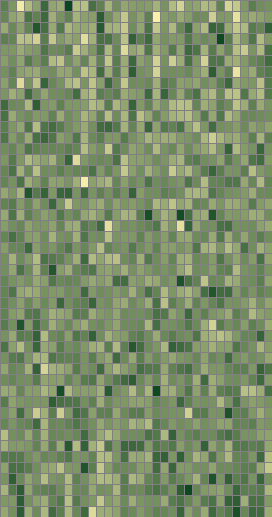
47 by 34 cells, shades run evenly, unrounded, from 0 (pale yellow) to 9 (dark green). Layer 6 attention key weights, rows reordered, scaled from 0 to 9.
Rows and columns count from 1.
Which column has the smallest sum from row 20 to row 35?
21
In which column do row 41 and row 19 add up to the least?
13
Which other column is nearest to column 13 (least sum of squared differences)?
34
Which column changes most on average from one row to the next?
29
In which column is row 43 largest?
11
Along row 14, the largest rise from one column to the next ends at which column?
15
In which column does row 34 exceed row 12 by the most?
5
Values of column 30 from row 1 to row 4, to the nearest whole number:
2 1 2 3
